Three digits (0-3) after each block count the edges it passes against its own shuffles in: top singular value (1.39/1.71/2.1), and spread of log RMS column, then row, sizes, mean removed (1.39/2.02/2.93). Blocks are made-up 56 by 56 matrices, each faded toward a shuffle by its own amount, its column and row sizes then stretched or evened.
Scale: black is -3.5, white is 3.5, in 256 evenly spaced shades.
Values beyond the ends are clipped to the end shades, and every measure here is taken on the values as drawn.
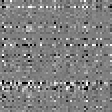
3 2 3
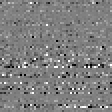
0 0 3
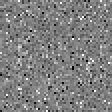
0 1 0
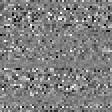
0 0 3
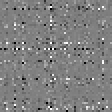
1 2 2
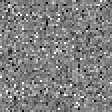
1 1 0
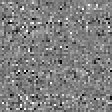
1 1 2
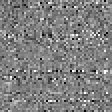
1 1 2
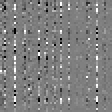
3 3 1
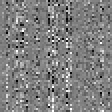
2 3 0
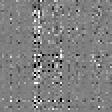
2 3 2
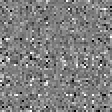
0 2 2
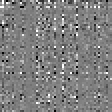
1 3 2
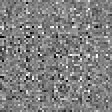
2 2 2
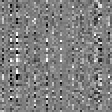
3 3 1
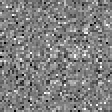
2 1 0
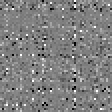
1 2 2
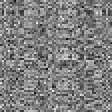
3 0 1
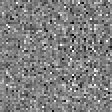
2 1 0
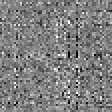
2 2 2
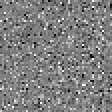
1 1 0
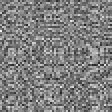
3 0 1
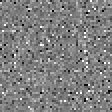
0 1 1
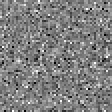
0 0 1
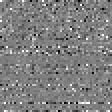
0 0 3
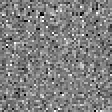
2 0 1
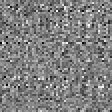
2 1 2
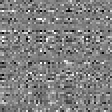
3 1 3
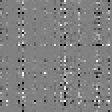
2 3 2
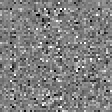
1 2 2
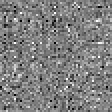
2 1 1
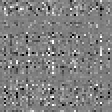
2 2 3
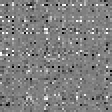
2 2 2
